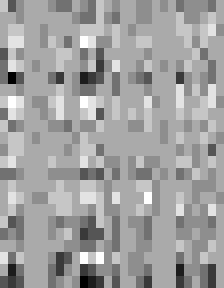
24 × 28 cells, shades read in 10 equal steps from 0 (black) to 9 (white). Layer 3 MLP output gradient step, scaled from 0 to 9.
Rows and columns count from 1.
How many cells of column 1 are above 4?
17
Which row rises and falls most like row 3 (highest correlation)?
9
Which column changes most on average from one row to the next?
11
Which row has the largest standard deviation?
24
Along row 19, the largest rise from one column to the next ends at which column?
13
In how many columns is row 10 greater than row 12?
11
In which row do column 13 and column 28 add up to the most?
22
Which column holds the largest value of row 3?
27
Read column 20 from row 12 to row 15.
6 6 5 6
